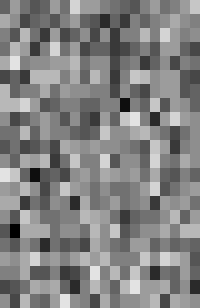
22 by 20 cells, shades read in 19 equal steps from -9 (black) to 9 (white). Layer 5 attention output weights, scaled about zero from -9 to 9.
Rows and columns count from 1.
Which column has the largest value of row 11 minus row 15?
16
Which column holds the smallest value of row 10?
18
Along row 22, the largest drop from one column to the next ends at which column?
17
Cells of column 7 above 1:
5
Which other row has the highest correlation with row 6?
21
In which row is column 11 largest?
12
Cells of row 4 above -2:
10
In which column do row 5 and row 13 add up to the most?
2
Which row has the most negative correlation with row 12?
15
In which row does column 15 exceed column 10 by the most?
3
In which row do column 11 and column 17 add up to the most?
19
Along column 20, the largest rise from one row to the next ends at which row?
22
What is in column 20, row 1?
5
